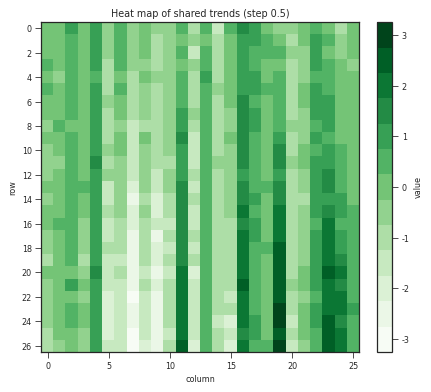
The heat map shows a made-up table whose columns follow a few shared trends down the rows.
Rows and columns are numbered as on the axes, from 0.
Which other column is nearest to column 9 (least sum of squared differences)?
7
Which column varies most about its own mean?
19
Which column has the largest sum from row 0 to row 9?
16
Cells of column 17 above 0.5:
11
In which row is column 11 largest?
26
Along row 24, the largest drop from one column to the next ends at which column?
20
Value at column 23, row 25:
2.5
